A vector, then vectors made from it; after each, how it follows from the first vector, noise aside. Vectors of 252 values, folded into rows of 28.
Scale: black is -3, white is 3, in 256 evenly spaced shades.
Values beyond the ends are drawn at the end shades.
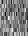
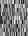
reversed.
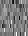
reversed, negated, partly zeroed.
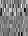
wrapped around, negated, partly zeroed.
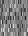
wrapped around, negated, partly zeroed.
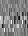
reversed, negated, partly zeroed.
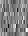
wrapped around, partly zeroed.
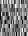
reversed.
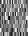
negated.
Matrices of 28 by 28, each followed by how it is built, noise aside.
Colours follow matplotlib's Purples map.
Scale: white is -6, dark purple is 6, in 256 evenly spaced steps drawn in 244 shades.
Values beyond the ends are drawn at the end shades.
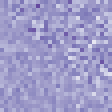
upper triangular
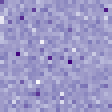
sparse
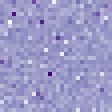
sparse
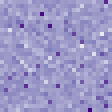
sparse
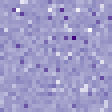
sparse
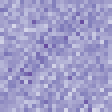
Hankel
